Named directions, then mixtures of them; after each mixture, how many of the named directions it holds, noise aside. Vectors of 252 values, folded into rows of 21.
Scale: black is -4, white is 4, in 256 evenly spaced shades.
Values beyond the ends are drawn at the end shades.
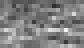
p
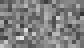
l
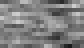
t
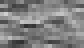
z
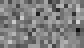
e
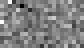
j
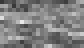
three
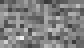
three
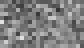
four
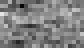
two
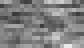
one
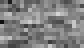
two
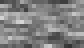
three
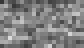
four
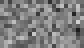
two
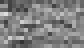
three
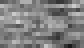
one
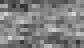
three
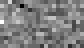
two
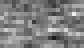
two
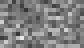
three
